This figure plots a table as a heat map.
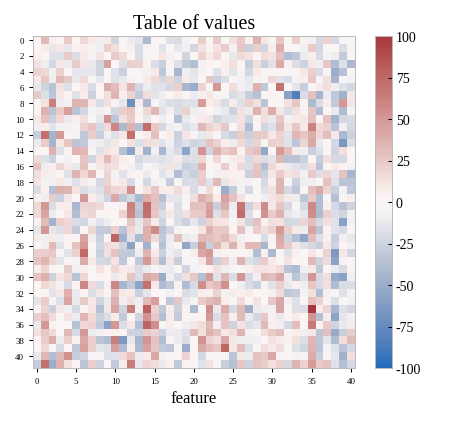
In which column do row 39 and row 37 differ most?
24
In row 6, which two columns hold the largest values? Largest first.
31, 23
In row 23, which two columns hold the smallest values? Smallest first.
39, 2
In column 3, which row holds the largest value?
12
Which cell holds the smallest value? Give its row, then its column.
7, 33
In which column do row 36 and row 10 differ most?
9
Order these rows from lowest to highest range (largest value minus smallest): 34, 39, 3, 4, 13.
4, 3, 13, 39, 34
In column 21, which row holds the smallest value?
30
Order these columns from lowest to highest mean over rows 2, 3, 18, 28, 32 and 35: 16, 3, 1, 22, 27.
16, 27, 3, 1, 22
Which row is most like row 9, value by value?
40
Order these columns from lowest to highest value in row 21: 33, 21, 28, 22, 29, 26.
33, 28, 21, 22, 29, 26
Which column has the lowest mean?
38
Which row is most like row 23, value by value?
13
